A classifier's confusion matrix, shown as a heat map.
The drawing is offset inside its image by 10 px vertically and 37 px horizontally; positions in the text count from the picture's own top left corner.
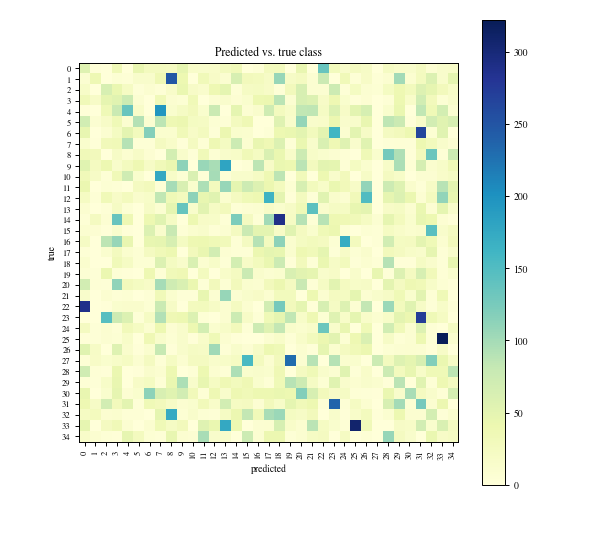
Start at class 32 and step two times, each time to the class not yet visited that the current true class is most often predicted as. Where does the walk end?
28
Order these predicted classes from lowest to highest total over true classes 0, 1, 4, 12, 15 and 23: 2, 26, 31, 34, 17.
34, 2, 26, 17, 31
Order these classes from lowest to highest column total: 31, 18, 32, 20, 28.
32, 28, 20, 31, 18
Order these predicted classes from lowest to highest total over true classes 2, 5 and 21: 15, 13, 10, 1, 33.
1, 10, 15, 33, 13
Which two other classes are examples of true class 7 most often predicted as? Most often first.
4, 14
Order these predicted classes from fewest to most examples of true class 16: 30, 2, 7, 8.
30, 7, 8, 2
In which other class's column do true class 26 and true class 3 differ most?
12
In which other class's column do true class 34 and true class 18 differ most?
11
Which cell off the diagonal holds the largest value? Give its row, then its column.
25, 33
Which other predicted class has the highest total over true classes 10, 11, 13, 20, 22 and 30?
0
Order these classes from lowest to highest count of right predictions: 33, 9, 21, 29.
21, 33, 29, 9
